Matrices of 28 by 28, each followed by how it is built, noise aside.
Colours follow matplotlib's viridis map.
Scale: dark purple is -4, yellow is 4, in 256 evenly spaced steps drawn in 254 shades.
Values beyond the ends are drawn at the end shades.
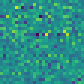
uneven rows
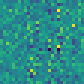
uneven columns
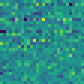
uneven rows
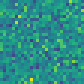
noise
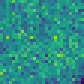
smooth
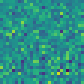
low rank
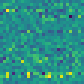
uneven rows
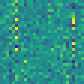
uneven columns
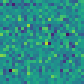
uneven rows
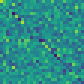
diagonal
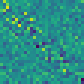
banded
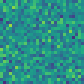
noise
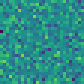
noise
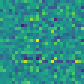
low rank
